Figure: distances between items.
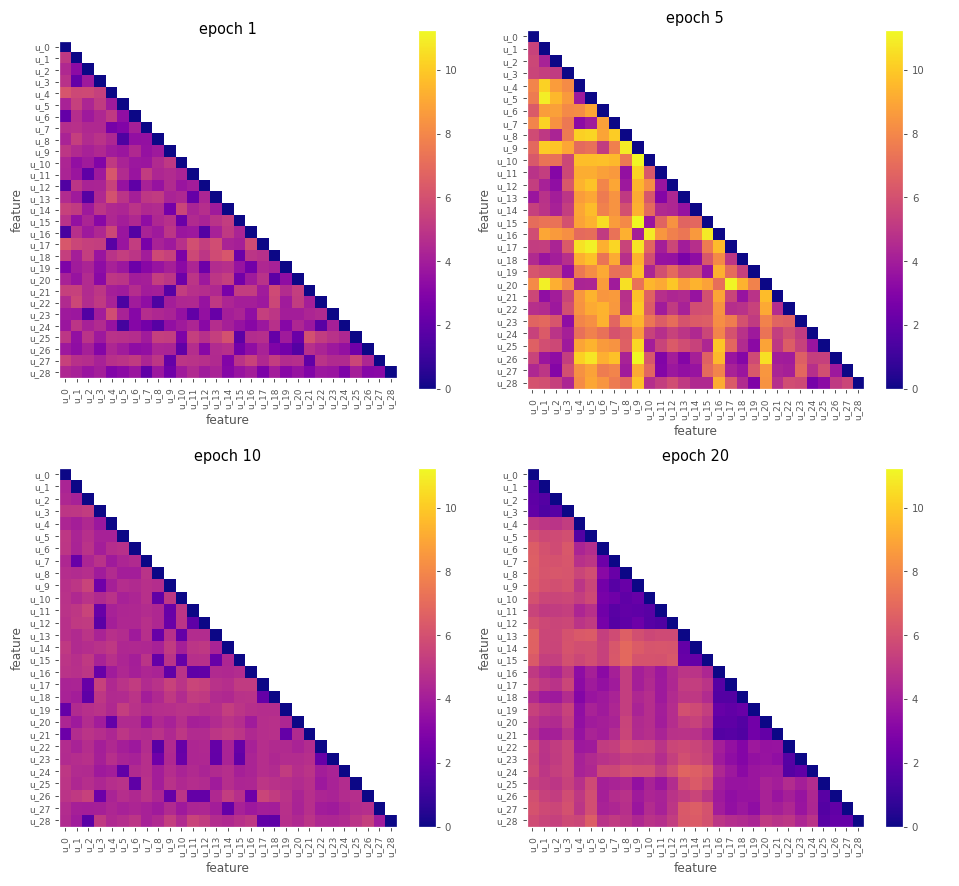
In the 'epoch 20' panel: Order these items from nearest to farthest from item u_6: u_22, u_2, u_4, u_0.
u_4, u_22, u_2, u_0
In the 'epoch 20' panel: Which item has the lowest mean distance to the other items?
u_18
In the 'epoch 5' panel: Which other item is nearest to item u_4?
u_7
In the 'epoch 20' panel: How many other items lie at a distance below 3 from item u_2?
3
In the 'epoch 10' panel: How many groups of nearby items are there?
9
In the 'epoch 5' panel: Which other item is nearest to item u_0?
u_13
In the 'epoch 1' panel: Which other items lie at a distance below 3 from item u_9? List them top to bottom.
u_14, u_21, u_27, u_28
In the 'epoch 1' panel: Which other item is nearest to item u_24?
u_5
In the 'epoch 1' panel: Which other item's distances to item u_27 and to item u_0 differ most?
u_16
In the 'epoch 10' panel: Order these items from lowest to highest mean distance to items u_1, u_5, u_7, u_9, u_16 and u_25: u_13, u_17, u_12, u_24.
u_12, u_24, u_13, u_17
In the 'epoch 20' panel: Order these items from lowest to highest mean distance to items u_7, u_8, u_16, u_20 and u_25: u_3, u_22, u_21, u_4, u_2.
u_21, u_4, u_22, u_2, u_3
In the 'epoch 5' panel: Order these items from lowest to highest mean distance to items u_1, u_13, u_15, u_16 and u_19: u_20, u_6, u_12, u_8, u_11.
u_11, u_12, u_8, u_6, u_20
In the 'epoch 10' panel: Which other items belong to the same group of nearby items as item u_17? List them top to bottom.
u_2, u_18, u_28
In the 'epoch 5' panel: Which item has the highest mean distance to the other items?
u_9
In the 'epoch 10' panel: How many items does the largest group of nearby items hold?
6
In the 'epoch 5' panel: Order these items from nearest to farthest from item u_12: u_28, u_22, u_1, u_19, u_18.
u_18, u_1, u_22, u_28, u_19
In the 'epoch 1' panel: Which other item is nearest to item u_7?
u_28
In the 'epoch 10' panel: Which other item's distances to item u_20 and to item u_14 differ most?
u_4
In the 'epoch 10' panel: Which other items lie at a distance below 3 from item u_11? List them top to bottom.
u_3, u_9, u_12, u_16, u_26
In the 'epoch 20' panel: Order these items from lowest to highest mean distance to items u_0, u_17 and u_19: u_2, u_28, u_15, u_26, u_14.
u_2, u_26, u_28, u_15, u_14
